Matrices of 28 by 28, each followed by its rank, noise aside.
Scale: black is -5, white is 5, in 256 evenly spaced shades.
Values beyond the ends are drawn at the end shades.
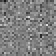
six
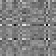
two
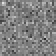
six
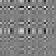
one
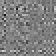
four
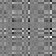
one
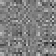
three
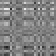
one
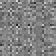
three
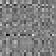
three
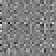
three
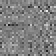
four
